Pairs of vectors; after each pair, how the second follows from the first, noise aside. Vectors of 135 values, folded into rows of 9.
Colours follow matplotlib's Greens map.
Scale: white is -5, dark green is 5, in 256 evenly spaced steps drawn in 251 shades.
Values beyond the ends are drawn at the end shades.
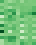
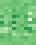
wrapped around, negated, partly zeroed.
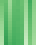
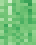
reversed, partly zeroed.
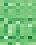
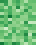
shuffled.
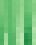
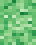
shuffled.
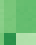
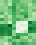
wrapped around, negated, scaled up.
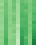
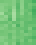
wrapped around, negated, shrunk.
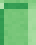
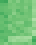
reversed, negated, shrunk.
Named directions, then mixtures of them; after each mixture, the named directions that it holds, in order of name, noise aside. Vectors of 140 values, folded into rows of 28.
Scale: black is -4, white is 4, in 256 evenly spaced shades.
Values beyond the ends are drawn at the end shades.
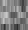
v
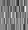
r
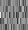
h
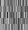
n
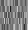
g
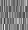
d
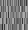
d, h, r.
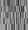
n, r.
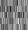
d, g.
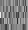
g, h.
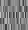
h, n.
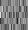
h.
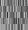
n.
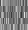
g, n.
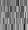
g, n, r.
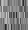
h, n, v.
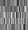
r.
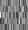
h.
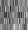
g, v.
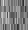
d, n, v.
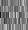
h, v.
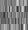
g, r, v.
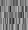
d, g, n.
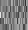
g, h.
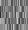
h.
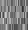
g, h, v.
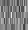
r.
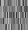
h, n.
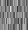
d, g.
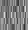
r.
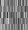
n.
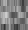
v.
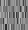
h, n.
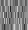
g.
